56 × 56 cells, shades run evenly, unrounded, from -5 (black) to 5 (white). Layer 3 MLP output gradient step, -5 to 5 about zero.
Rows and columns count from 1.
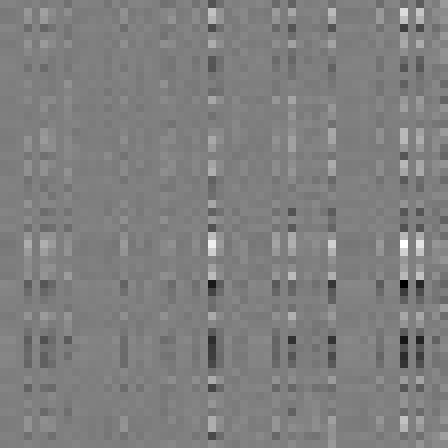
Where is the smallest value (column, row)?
51, 36
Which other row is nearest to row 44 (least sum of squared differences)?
49
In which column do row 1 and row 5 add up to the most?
56
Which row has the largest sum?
31
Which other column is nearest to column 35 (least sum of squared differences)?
28
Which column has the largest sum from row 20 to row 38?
27
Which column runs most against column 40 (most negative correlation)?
46
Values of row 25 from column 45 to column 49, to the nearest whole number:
0 0 0 0 0
